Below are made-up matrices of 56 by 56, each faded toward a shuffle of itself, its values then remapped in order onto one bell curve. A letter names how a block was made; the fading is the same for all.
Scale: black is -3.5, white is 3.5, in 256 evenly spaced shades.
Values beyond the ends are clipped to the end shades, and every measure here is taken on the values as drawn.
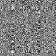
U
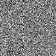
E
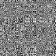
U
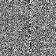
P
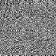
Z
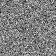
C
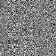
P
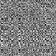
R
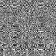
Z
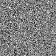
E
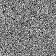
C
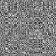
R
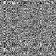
U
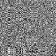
U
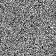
C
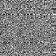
Z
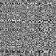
U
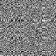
Z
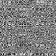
Z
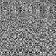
Z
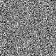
E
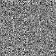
P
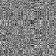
R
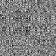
Z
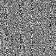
P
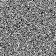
C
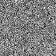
E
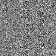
P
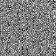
P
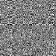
U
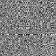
U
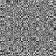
R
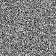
C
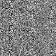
P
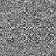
U
